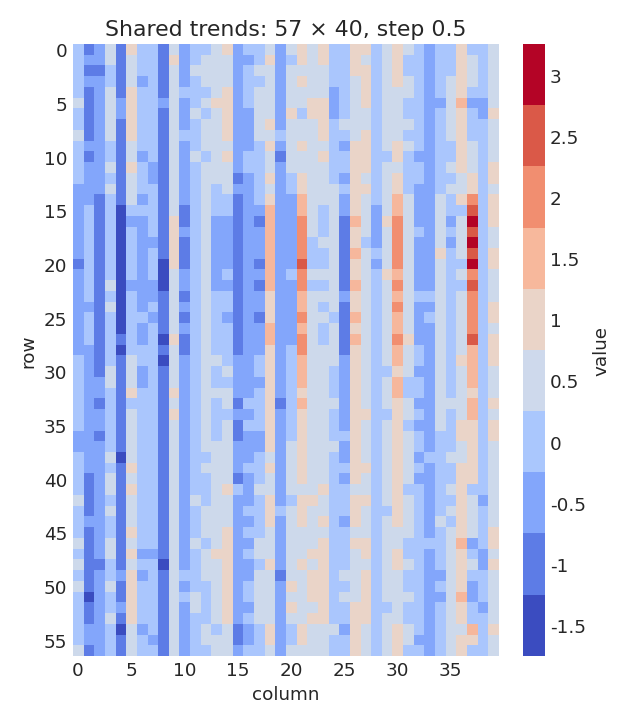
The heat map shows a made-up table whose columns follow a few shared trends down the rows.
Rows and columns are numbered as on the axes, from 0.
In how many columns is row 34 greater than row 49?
11
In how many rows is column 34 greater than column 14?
18
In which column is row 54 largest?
37
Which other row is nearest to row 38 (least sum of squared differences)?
40
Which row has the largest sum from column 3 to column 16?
5
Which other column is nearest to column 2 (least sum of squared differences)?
15
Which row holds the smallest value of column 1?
51
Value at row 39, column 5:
1
